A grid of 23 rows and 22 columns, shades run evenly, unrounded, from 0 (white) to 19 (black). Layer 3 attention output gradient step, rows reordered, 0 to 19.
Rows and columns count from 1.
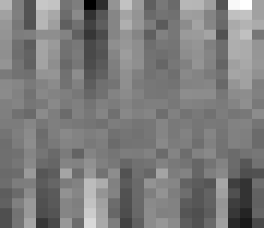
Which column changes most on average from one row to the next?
14
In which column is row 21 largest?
21
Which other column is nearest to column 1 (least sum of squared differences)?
17
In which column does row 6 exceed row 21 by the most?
8
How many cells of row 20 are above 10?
12
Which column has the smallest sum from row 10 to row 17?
3
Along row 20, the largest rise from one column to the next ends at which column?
20
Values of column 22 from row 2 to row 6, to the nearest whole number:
7 6 10 8 8
